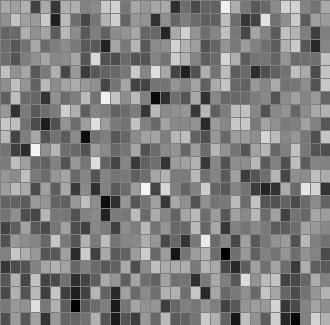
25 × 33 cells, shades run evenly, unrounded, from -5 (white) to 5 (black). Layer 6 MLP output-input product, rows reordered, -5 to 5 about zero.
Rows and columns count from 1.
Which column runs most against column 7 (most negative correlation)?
6
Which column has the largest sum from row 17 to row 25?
8
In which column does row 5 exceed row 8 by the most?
11
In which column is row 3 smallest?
19
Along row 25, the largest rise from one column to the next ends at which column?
29
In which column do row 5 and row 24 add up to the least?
4
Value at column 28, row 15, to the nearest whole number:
3
